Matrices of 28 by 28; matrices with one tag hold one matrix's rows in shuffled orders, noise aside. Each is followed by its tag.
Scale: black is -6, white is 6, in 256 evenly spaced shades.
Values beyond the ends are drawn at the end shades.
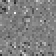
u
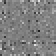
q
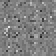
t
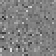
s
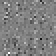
t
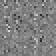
t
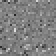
u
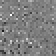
s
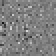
s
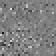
s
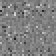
u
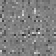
q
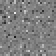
u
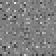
u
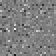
u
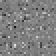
u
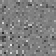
s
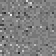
s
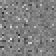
s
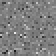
u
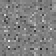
t
